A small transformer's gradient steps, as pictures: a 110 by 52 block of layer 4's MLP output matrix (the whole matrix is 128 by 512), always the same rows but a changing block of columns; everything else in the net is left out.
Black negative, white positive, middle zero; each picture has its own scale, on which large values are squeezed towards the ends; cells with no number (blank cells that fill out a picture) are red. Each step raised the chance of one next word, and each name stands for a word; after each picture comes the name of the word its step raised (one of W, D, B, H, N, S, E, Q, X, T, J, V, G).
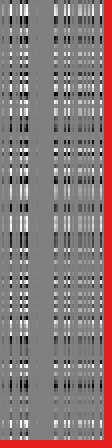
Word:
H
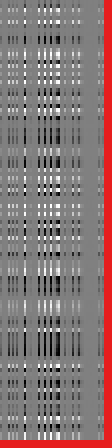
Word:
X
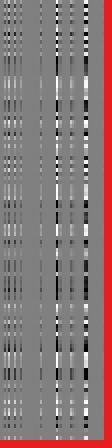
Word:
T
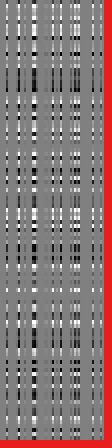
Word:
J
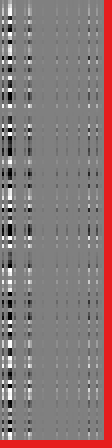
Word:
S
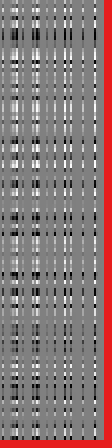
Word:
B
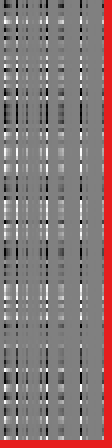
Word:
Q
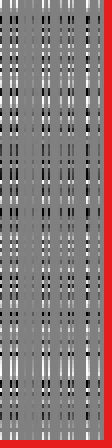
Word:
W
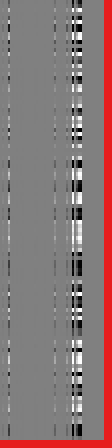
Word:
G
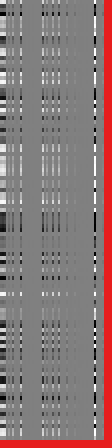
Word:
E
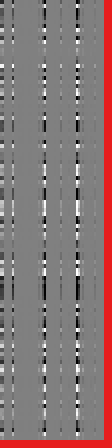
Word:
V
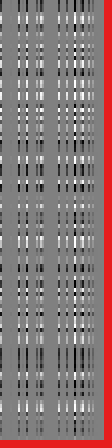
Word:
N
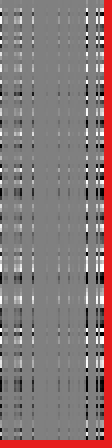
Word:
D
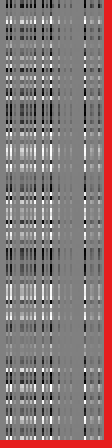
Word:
Q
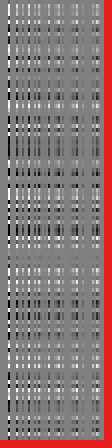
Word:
S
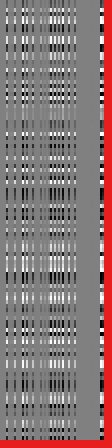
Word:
D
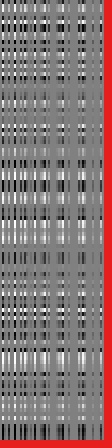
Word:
G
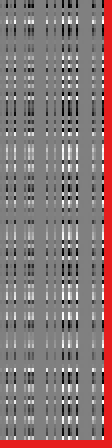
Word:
Q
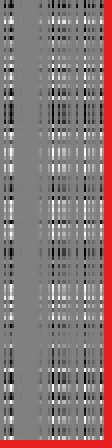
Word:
Q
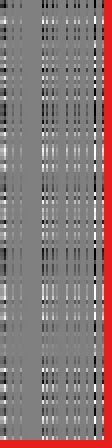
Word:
Q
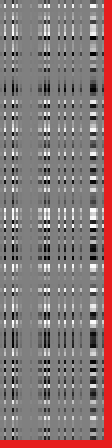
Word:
J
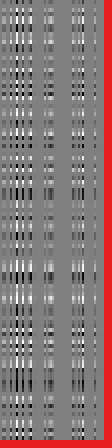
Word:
D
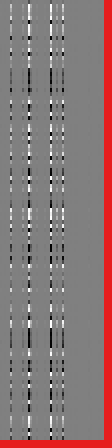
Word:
J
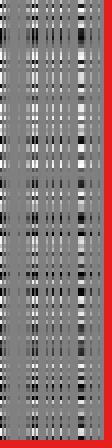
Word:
B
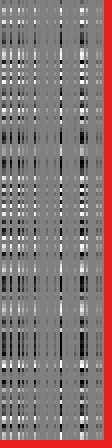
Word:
X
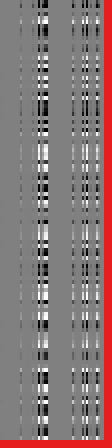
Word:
Q
